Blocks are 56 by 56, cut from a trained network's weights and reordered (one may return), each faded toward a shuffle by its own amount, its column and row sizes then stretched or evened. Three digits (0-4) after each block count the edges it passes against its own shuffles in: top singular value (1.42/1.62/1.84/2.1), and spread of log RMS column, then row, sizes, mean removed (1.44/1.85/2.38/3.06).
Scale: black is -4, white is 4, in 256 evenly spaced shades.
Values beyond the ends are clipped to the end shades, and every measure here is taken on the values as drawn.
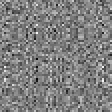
4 3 0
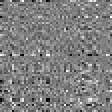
4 2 3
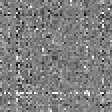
1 3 0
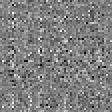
1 2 2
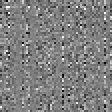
1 4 1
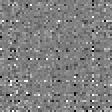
1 2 3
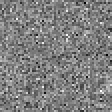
0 1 0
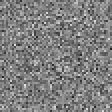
2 0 0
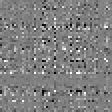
3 3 4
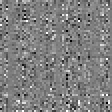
2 4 2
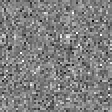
1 0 0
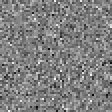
1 0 0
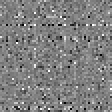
1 1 2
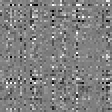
4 4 3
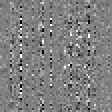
1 4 0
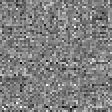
3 1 2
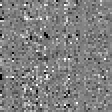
0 3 2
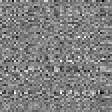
4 1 4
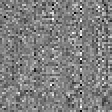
3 3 0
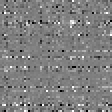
0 2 4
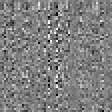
4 4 1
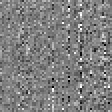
1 4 0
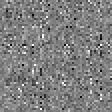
1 2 1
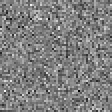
0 0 1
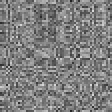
4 1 1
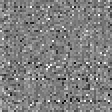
1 0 2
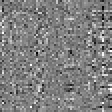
3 3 1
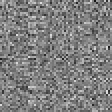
3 0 1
